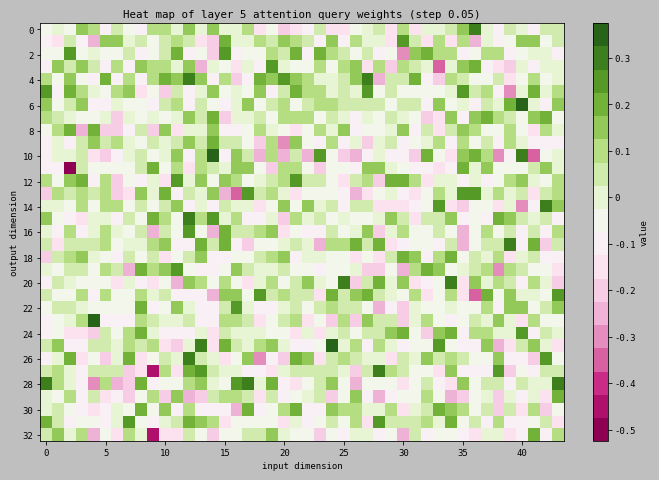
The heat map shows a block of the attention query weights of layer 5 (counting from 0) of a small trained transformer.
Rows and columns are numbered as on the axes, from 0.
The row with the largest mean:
4
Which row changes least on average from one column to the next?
22
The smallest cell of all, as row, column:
11, 2
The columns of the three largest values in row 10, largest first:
14, 40, 23
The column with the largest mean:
12
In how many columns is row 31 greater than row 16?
20
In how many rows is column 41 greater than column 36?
16
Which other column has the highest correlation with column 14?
36
